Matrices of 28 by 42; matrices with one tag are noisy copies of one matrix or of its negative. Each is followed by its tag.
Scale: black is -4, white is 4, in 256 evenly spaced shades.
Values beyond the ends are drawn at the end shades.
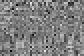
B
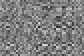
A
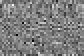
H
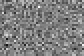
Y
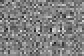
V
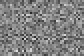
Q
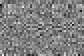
H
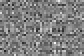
V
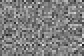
Y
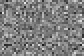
Y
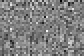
B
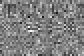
H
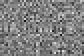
V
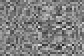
A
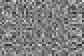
Y
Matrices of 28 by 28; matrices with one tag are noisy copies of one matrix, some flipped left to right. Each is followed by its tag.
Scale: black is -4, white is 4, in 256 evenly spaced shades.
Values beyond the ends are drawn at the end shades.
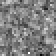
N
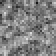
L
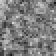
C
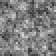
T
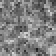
L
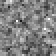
N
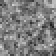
C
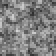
T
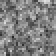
N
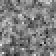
N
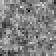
C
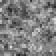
T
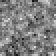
N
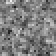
N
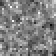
C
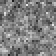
L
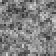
T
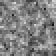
C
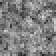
T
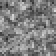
T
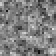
L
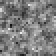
T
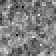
L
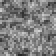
T
